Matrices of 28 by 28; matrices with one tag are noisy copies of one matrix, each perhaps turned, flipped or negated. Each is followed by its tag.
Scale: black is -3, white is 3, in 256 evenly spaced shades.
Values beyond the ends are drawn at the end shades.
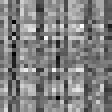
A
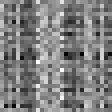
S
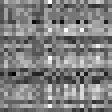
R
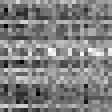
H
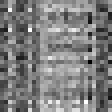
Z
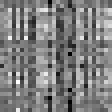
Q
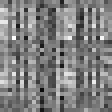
Q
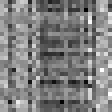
Z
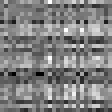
R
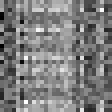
Z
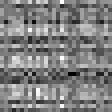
R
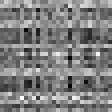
A
